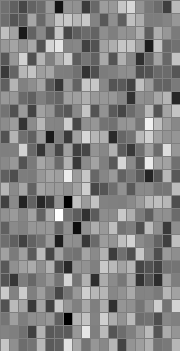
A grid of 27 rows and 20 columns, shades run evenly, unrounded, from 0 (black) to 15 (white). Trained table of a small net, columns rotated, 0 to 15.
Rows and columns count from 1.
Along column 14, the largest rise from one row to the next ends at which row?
13
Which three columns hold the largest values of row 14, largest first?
8, 10, 19
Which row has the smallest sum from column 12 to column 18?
14
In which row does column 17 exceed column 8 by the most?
16
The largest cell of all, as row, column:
17, 7
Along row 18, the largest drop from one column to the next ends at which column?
9
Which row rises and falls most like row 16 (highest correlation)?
11
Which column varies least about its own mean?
12
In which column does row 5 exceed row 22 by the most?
18
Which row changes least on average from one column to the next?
6
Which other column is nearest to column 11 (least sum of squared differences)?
2
